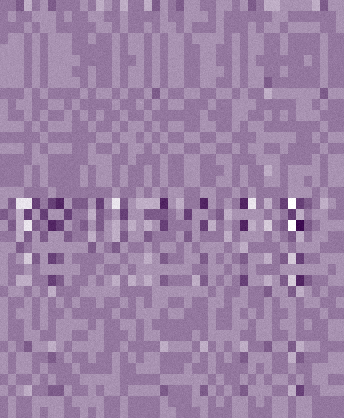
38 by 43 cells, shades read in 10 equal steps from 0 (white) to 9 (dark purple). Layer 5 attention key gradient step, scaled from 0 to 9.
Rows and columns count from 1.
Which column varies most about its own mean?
37
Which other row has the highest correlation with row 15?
13
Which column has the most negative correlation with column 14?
30
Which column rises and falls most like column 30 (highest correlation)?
8
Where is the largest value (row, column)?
21, 38
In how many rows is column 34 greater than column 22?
15
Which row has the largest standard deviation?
19
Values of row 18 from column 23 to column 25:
4 5 5
